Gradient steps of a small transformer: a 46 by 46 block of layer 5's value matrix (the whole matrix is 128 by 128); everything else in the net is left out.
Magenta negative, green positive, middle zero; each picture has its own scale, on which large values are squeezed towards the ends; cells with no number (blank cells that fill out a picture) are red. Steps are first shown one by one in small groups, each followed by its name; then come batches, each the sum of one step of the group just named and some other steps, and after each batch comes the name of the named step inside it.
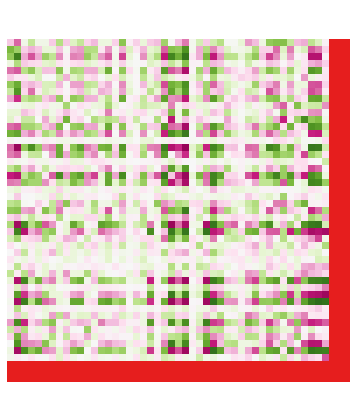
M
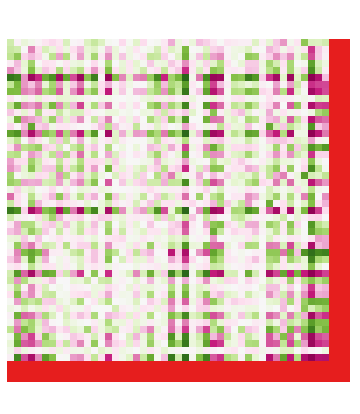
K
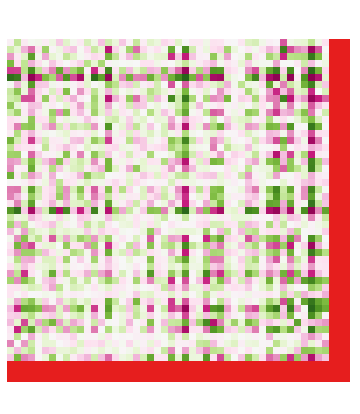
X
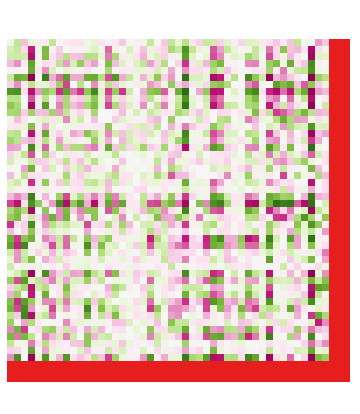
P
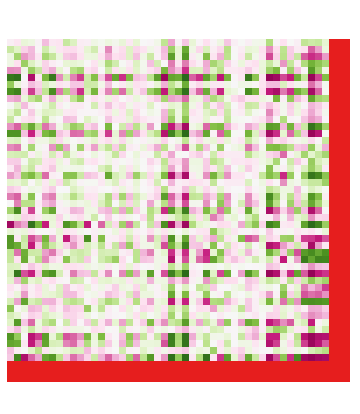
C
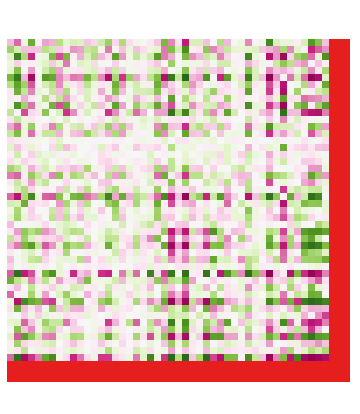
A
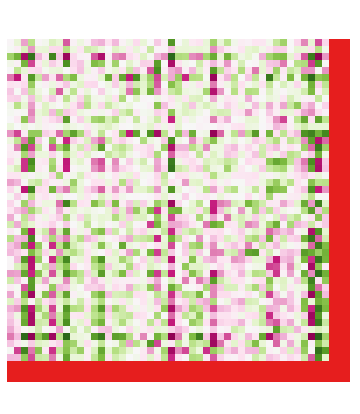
M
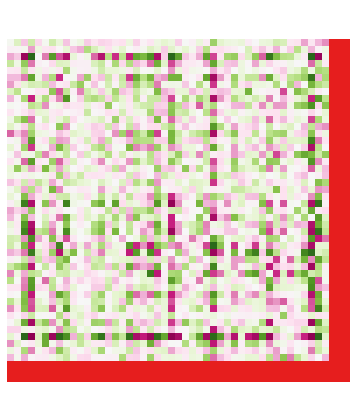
A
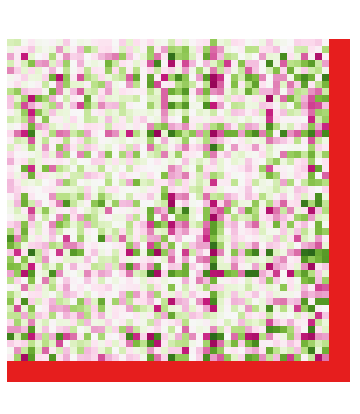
C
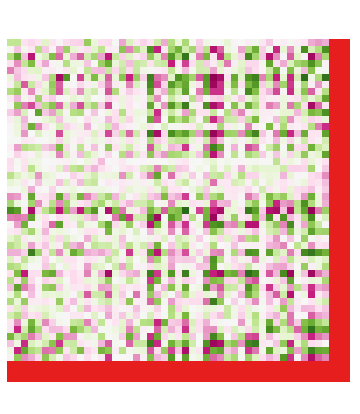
K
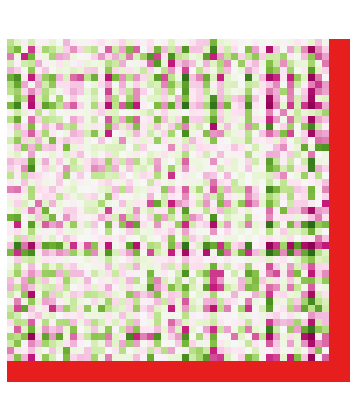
K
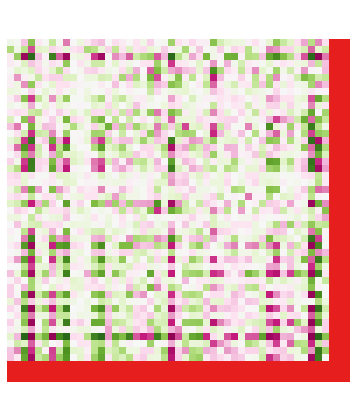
M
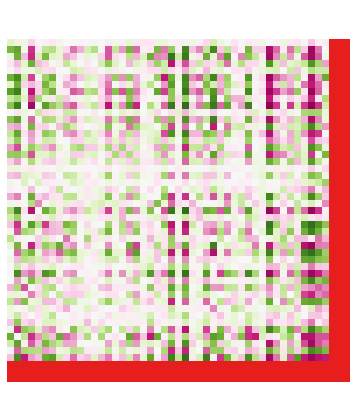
C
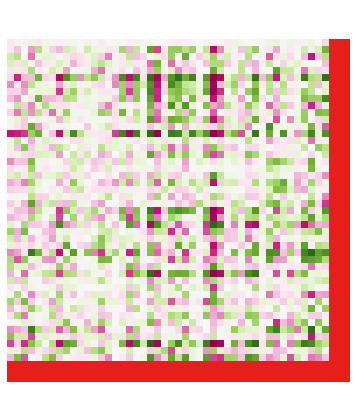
K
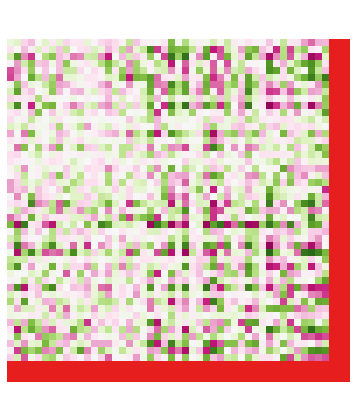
M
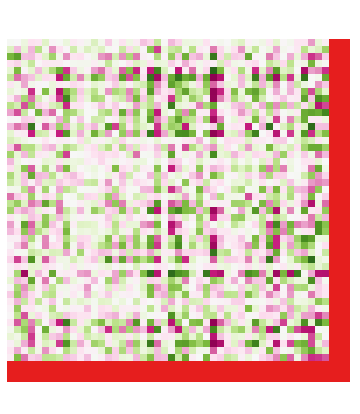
K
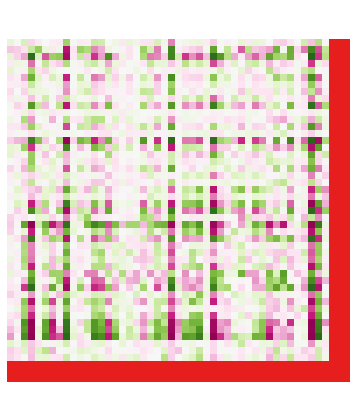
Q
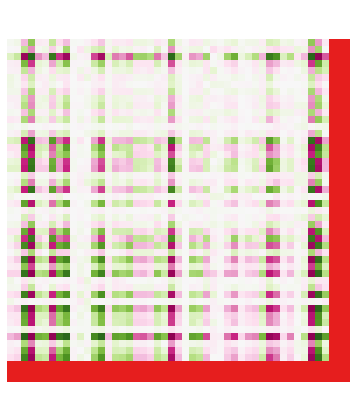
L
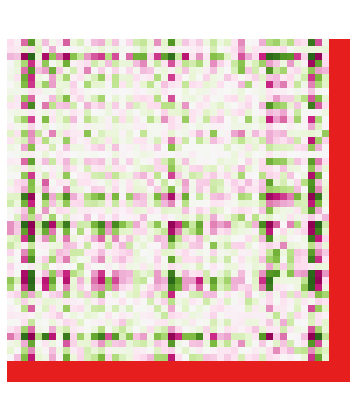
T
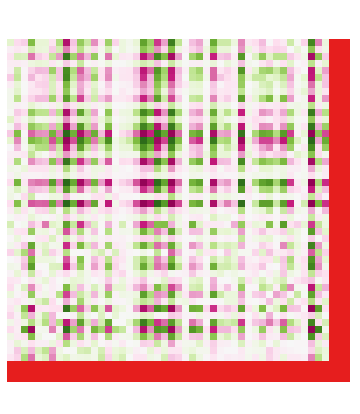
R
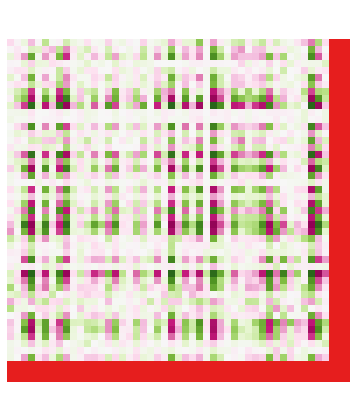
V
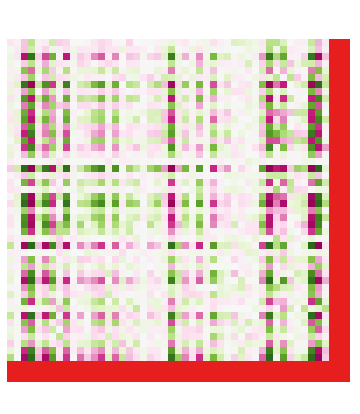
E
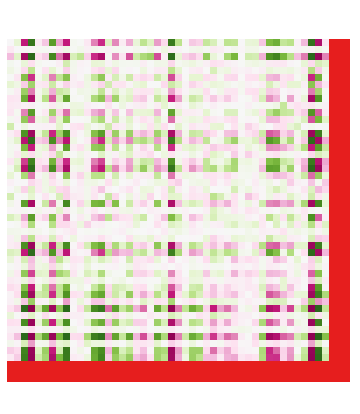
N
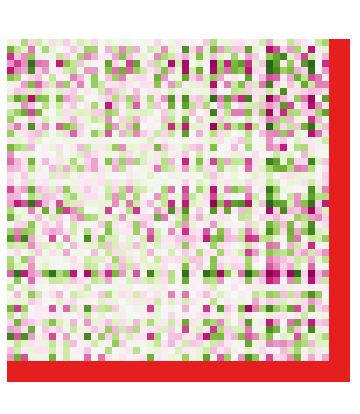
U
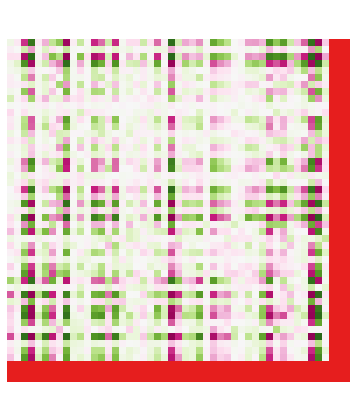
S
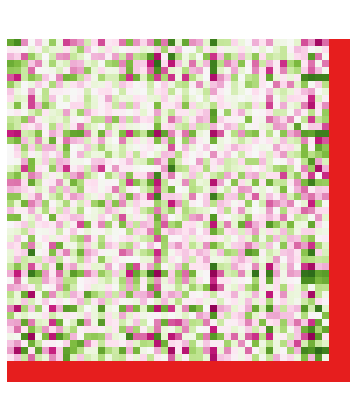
N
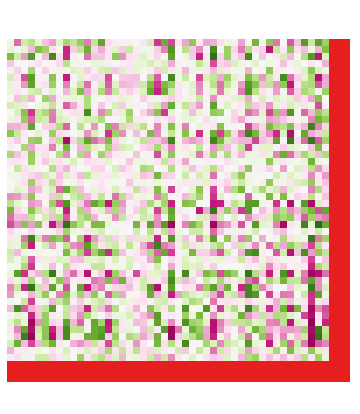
Q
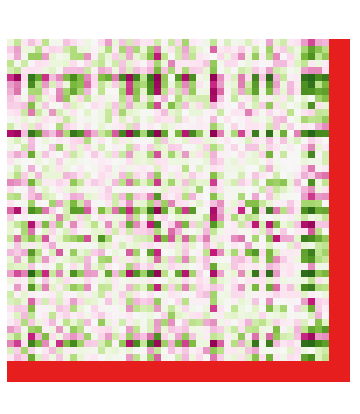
V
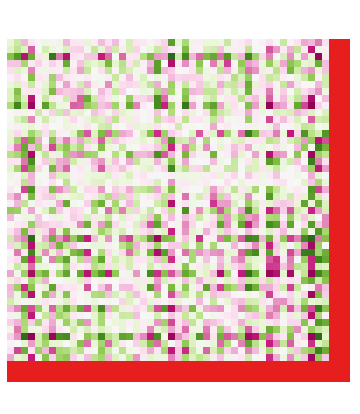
L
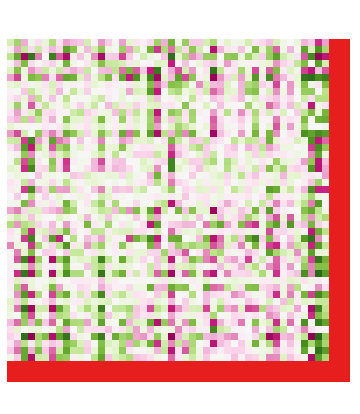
L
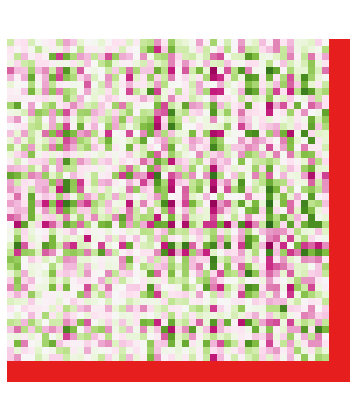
R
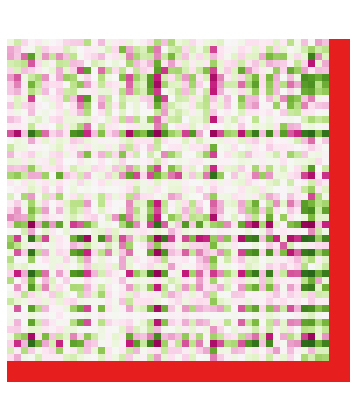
T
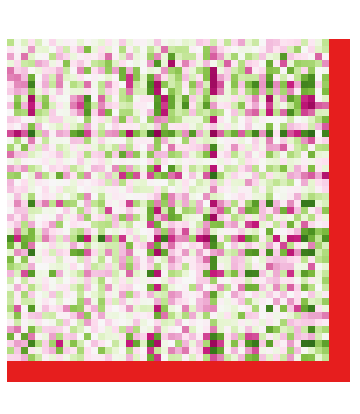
U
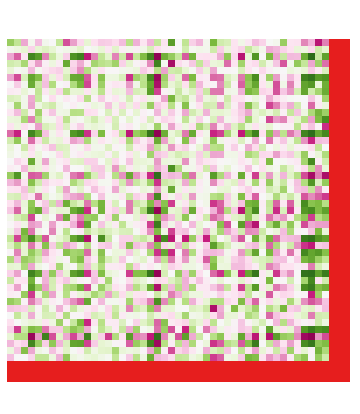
S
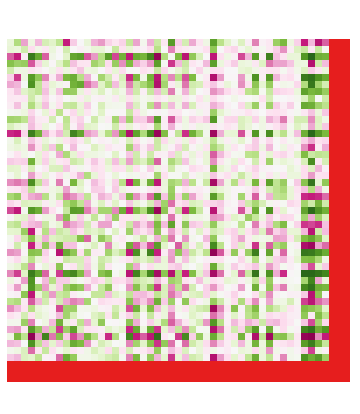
S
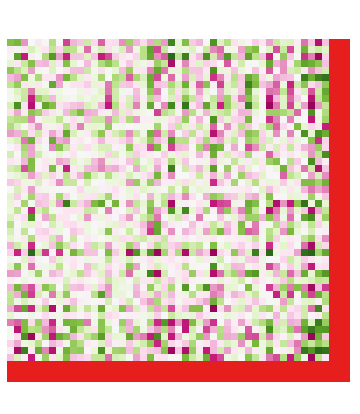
N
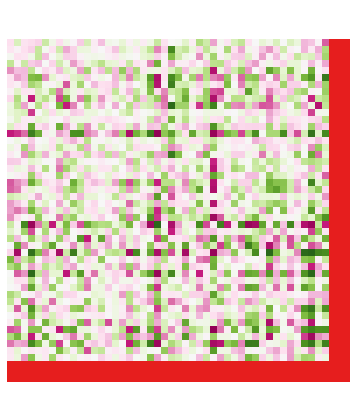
V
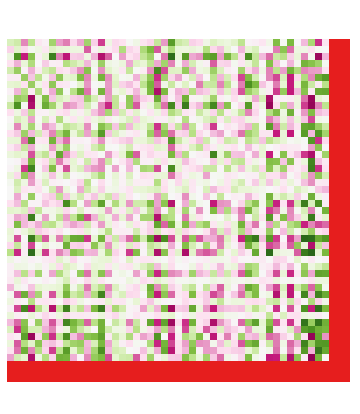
N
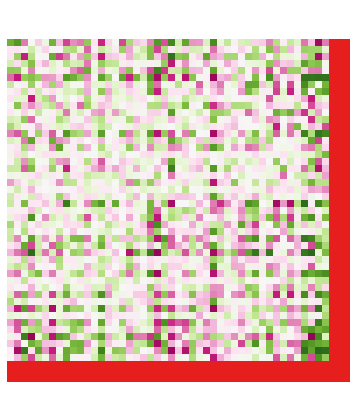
N
